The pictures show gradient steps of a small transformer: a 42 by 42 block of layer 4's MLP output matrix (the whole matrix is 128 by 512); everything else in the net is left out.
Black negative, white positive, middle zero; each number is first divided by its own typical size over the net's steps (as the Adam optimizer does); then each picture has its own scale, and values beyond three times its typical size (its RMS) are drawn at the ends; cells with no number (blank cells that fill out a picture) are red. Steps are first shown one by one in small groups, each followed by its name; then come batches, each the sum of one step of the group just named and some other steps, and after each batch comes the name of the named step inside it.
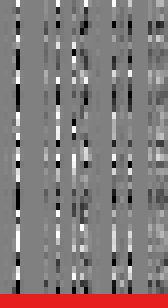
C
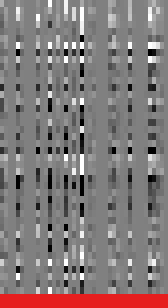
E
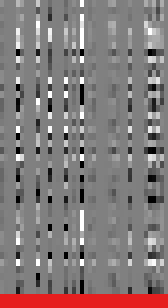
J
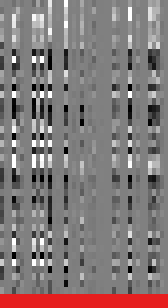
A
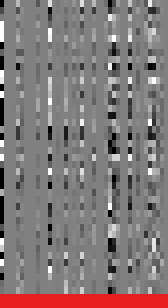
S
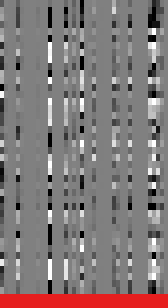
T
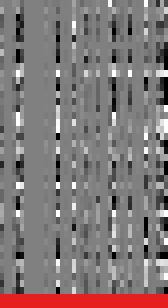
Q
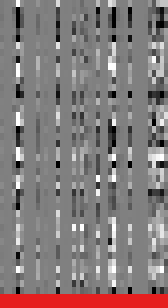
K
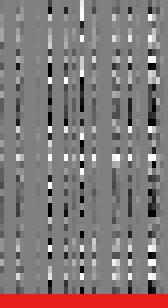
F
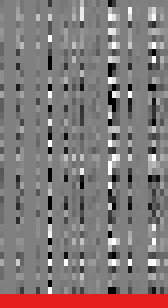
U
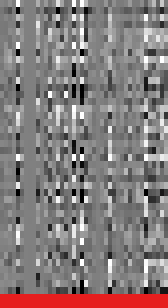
J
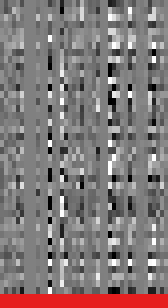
U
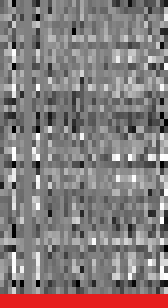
F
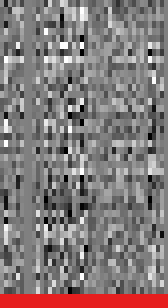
E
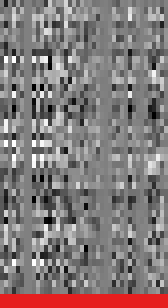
A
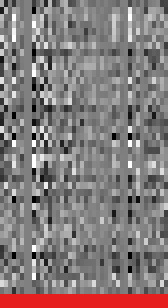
A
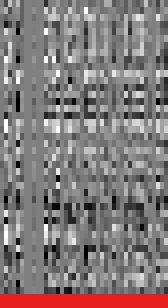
Q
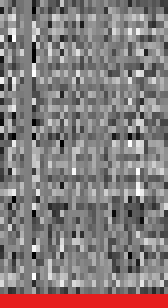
T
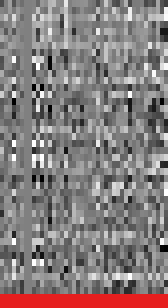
A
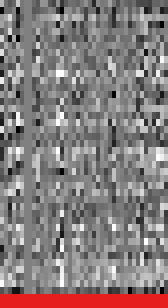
K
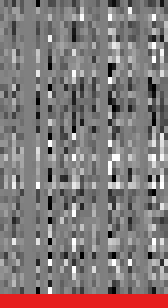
U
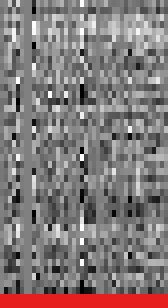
J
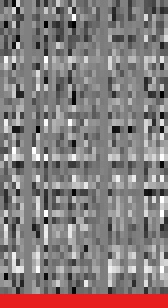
K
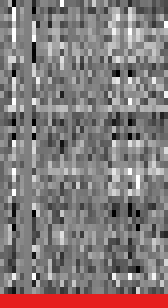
T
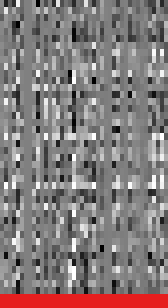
C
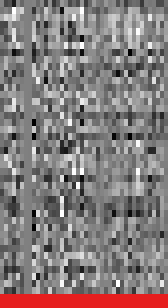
E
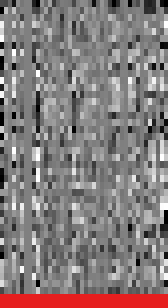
S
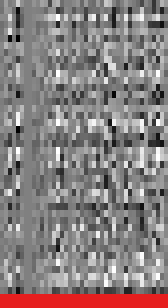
K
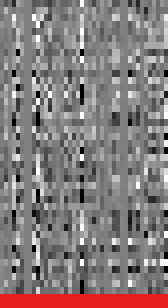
J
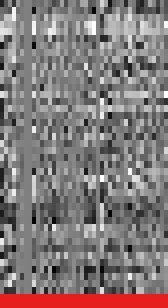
S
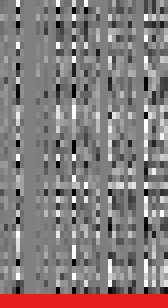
C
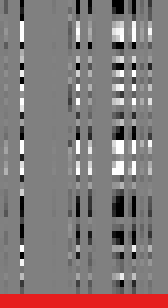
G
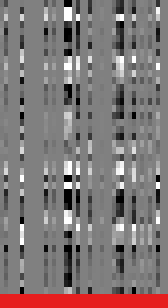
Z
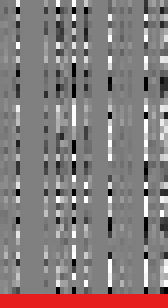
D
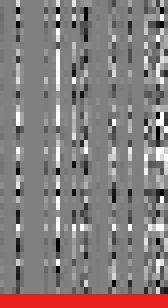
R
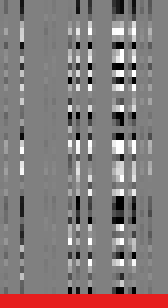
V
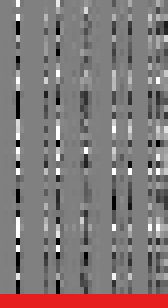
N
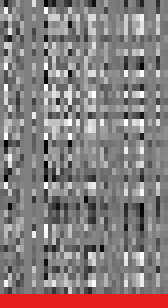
N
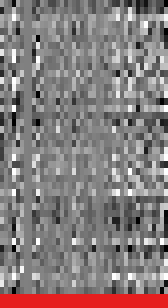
N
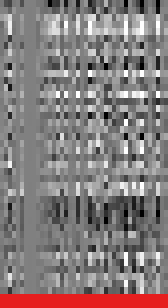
V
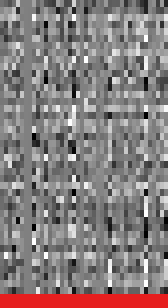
D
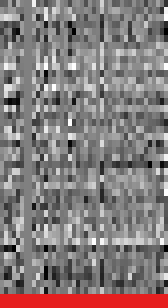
N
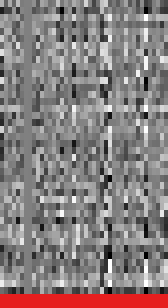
D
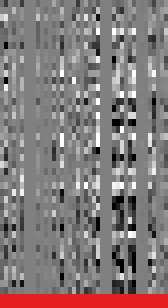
V
